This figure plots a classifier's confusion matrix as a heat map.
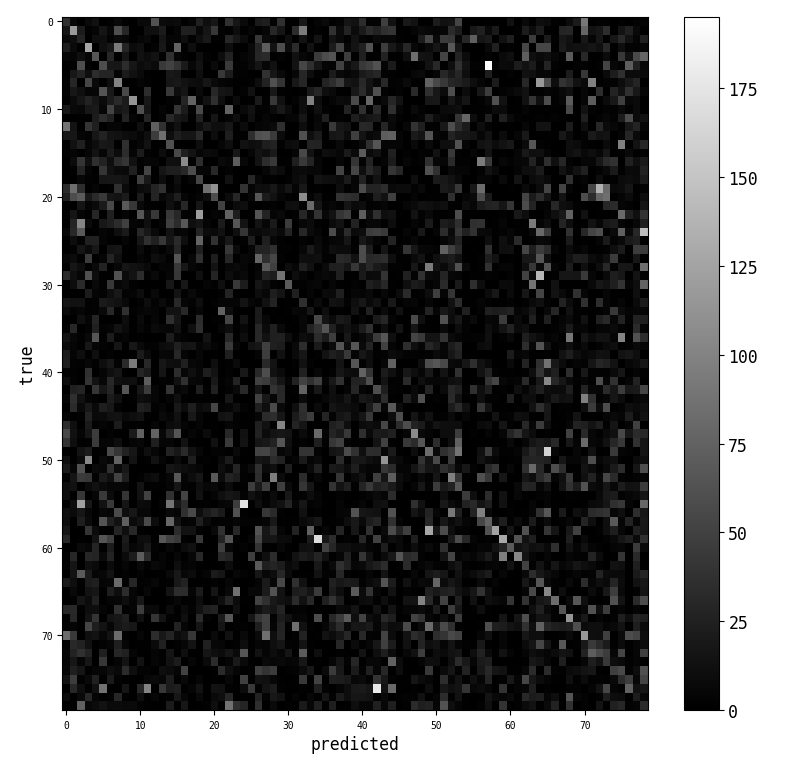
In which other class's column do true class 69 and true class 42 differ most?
31
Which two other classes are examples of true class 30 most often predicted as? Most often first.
63, 78
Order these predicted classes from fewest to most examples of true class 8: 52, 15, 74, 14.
15, 74, 14, 52
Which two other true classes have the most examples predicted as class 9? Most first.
39, 21
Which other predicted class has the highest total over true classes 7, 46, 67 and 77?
64
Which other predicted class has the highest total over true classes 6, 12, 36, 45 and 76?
42
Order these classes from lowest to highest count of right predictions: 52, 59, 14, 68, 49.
14, 49, 52, 68, 59
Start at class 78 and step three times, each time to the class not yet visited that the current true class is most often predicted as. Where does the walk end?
10
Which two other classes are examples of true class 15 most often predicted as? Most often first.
40, 32
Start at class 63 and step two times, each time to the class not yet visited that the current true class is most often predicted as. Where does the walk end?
55
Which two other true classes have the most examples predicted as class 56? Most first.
16, 19
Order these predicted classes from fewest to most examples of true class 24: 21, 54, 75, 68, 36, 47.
47, 21, 54, 68, 36, 75
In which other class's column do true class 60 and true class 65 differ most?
23
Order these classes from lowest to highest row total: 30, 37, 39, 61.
30, 37, 39, 61
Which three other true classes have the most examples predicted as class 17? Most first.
9, 56, 70
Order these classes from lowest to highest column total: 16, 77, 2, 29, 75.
16, 29, 77, 2, 75
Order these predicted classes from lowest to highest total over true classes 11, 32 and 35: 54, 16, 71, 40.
71, 16, 40, 54
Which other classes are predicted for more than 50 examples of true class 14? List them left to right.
42, 53, 63, 75
